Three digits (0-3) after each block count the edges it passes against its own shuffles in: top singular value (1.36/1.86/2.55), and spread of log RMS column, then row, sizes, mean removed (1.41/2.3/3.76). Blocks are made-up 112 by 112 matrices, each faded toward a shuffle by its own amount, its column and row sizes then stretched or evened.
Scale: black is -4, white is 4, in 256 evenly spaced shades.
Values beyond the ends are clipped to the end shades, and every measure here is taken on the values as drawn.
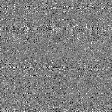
2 1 2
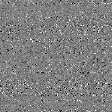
1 1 2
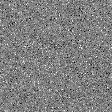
0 0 1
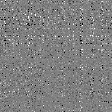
1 2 2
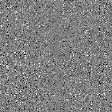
1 2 1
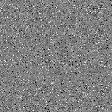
2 0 1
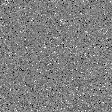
0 0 1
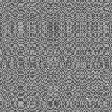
3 1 0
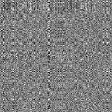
3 2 2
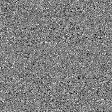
0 0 2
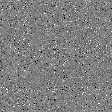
0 1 1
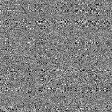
2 1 2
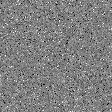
0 0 0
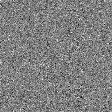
0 1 0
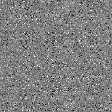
2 1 1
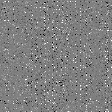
0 2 1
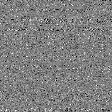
1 0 2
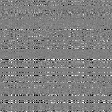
3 1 3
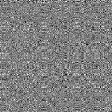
3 1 2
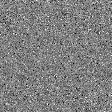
0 0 1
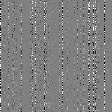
3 3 0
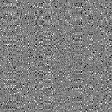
3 1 1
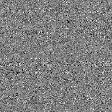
1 1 2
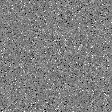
0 1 0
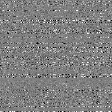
1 1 3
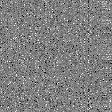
2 1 0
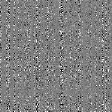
0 3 2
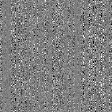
0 3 0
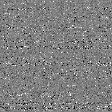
0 1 2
